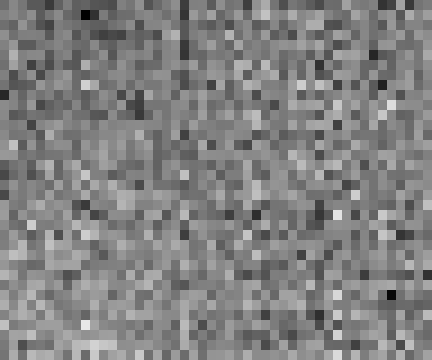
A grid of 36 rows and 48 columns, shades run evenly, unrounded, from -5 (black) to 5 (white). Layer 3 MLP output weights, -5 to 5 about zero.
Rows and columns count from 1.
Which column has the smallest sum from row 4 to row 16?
21
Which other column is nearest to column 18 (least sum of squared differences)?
15
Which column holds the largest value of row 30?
38
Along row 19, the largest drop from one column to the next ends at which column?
39
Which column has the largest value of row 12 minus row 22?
29
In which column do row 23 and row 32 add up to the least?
36
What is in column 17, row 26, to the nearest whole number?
0
